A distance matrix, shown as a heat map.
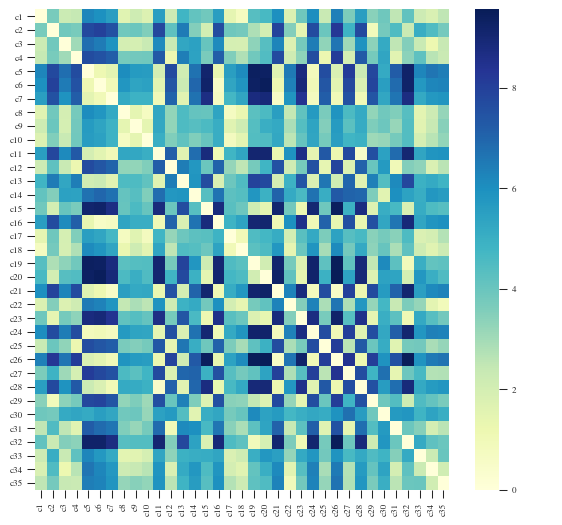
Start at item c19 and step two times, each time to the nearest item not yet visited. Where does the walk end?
c23
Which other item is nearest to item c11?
c28
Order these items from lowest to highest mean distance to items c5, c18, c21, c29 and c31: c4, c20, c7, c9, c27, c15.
c9, c7, c4, c27, c15, c20
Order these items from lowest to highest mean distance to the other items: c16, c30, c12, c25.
c12, c25, c30, c16
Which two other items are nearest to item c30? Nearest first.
c14, c10
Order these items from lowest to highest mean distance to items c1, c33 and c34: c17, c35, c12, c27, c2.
c17, c12, c35, c27, c2
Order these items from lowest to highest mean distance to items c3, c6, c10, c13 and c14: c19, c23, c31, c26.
c26, c31, c23, c19
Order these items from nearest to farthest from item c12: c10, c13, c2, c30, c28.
c10, c2, c30, c13, c28
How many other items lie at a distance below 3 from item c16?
9
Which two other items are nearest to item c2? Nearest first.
c29, c23
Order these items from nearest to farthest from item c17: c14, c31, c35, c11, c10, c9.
c10, c9, c35, c31, c14, c11
